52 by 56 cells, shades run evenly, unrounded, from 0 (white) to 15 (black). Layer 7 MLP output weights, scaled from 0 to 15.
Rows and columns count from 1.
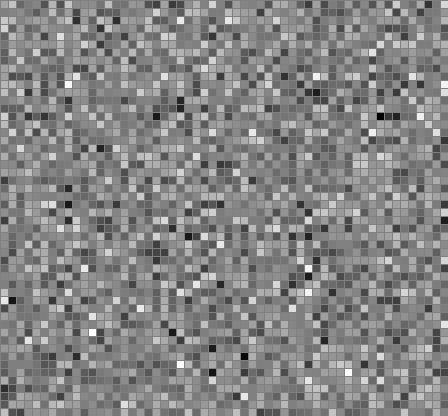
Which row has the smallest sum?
6
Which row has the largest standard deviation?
15
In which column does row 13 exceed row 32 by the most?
9
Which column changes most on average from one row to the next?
27
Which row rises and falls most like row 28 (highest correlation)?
34
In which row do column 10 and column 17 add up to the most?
45
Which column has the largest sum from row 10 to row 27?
37
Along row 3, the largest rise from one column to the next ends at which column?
10
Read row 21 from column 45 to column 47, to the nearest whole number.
3 3 6
